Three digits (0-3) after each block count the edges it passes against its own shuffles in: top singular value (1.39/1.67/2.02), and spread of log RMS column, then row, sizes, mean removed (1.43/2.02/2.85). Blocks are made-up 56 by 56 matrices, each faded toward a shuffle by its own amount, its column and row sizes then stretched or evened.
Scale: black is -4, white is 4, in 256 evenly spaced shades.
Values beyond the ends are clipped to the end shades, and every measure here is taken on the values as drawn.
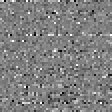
1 0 2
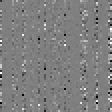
1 3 0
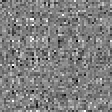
3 1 1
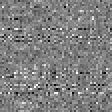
3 0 2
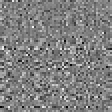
3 0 2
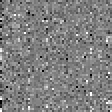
1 2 0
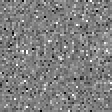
1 0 0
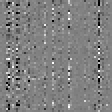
3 3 1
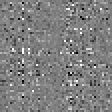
2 2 2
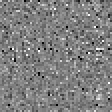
1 1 1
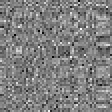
3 0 0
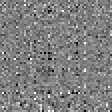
2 2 2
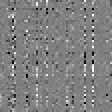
3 3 1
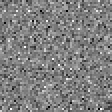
0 0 1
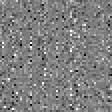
1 2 0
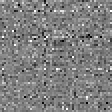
2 1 2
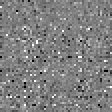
1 1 2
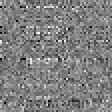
3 1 2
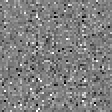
2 1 0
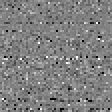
1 0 2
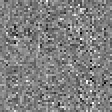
1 2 0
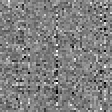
2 2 0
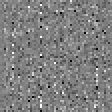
0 2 0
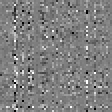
2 3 1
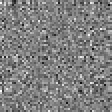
3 1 1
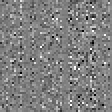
1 3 0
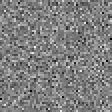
2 0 0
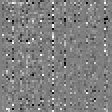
1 3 1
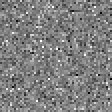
0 0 0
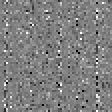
2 2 1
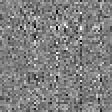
2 2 1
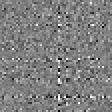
3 1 2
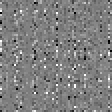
1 3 1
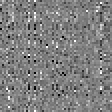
3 2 0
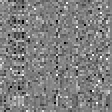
3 2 0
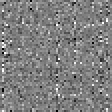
2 2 0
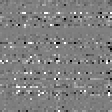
1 1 3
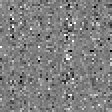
0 2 1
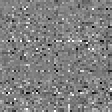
1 1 2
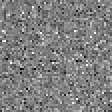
0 0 0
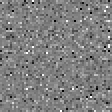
1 1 1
